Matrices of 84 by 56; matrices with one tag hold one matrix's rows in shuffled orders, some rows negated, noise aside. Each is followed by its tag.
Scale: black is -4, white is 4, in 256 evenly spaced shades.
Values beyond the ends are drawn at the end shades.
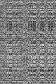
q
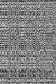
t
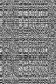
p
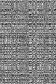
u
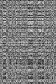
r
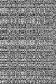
t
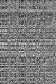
t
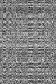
r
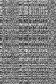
p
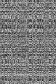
u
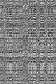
q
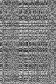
p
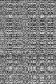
q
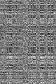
q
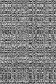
u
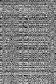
p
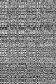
t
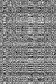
r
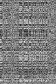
p
